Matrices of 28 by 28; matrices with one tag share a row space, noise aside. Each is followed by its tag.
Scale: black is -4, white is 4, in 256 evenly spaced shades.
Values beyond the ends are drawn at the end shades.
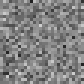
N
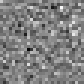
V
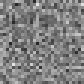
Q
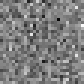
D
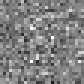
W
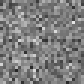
Q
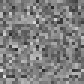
Q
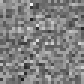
W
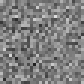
Q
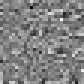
D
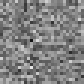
W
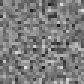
D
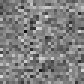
W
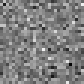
D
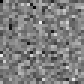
D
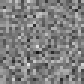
V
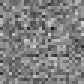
D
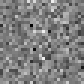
D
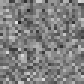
N
